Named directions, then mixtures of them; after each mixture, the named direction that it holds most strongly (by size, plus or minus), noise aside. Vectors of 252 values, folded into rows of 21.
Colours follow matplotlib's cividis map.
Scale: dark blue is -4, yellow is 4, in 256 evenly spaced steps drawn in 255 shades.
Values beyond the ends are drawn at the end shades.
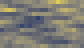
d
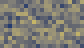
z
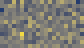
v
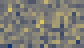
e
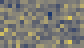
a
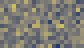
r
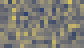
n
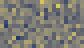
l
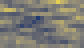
d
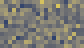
l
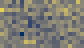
v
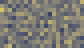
n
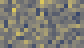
l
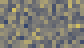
n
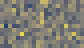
l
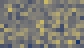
e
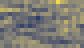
d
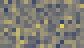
r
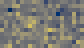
e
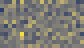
v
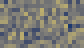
n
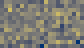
e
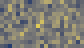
e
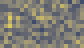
z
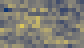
d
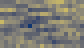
d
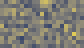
l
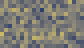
z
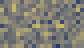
r
